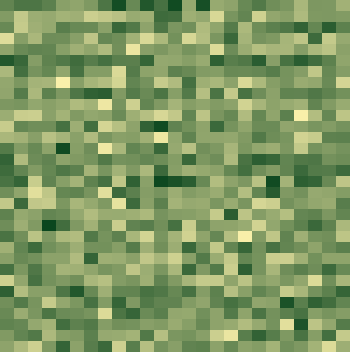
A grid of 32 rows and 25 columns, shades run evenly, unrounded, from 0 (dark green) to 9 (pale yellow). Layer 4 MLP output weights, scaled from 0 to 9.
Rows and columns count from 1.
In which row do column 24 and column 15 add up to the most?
4
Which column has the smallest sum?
12
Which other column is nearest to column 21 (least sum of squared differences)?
24
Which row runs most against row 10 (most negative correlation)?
32
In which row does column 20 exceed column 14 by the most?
25
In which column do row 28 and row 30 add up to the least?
22
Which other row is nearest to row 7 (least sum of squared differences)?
23
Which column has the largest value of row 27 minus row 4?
17
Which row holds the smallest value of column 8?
9
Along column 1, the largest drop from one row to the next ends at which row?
27
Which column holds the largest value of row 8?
5
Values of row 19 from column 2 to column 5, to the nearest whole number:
2 7 7 4
